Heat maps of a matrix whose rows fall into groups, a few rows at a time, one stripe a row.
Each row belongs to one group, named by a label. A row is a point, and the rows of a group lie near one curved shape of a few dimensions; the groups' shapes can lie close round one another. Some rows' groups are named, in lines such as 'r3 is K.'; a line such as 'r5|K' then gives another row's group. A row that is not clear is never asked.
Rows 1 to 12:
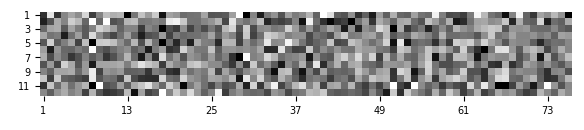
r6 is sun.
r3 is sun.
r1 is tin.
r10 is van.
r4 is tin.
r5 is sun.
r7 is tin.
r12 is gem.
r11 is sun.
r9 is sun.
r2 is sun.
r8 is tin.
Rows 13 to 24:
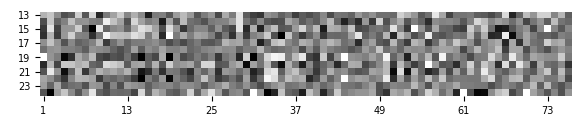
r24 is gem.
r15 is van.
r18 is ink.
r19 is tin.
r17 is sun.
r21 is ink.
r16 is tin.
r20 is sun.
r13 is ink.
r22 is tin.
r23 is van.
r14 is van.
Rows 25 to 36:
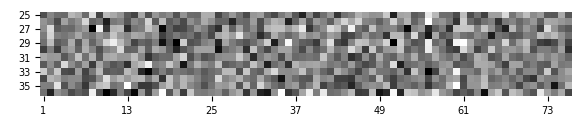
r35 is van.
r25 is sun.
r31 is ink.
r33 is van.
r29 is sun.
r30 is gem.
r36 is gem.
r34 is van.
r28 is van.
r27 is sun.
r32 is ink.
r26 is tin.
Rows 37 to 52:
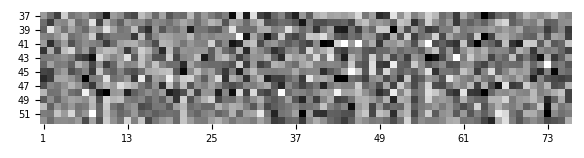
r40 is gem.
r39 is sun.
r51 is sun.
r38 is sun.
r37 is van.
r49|sun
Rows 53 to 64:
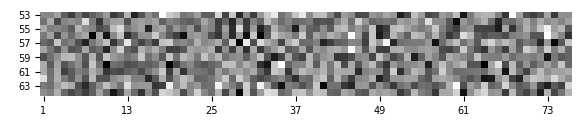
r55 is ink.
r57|van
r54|tin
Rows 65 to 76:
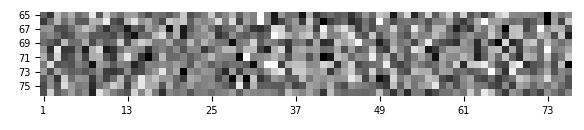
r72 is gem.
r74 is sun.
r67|tin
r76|sun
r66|sun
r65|sun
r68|gem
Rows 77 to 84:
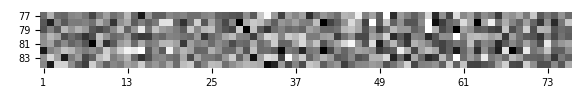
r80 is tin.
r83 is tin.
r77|tin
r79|sun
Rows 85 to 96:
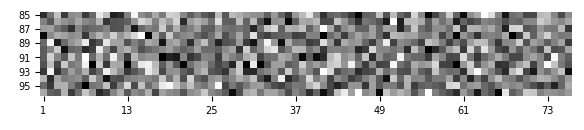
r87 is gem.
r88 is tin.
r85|sun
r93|tin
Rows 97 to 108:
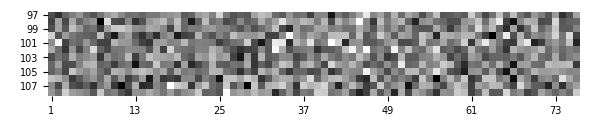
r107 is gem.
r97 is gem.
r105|tin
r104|tin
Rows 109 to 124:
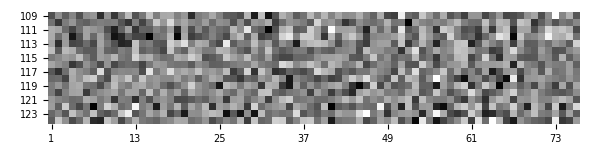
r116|tin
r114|van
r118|tin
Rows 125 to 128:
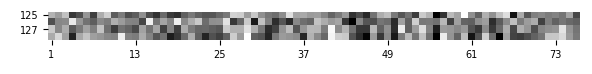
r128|van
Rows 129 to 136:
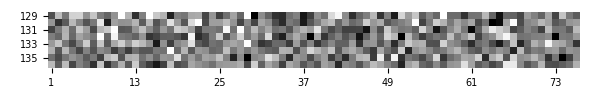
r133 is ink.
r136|van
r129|van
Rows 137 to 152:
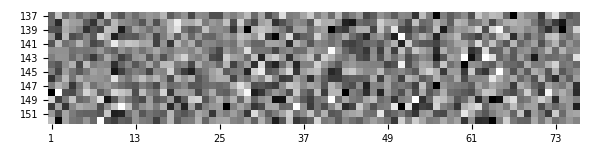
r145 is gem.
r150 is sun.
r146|sun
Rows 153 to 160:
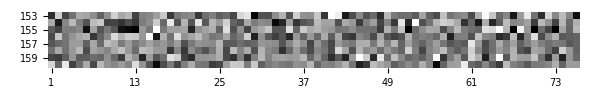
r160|van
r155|ink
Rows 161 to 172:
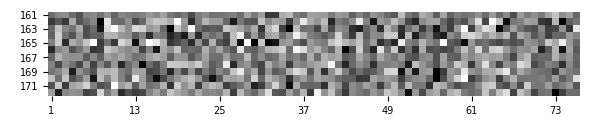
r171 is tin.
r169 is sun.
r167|tin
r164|sun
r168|gem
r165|van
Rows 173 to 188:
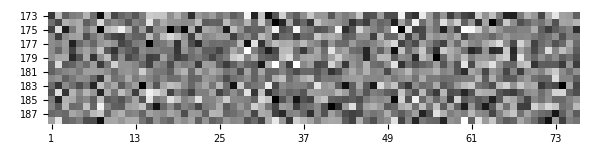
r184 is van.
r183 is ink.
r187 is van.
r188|tin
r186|tin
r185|gem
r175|sun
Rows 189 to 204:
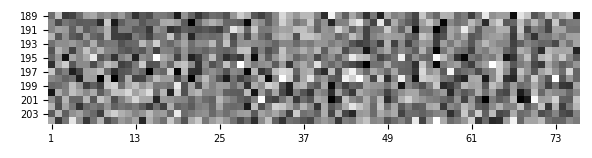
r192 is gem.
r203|tin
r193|ink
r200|tin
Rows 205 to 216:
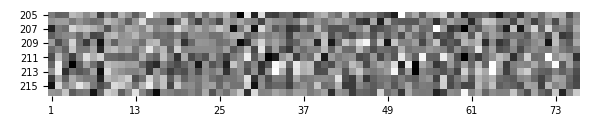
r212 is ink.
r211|tin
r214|tin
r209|tin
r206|ink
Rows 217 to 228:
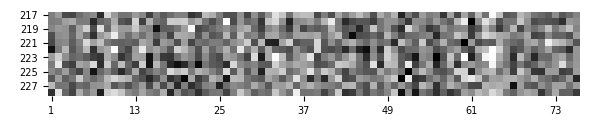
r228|sun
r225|gem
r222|sun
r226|sun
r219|ink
